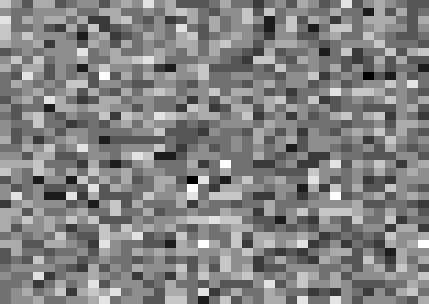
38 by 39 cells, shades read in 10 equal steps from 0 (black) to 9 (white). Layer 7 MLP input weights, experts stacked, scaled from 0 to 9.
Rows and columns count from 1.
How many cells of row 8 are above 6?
6
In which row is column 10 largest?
10
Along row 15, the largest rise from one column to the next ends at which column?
12
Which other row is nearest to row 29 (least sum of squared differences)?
16
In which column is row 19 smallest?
27
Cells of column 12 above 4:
20
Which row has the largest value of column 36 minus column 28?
24
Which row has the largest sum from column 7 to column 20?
15
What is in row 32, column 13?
6
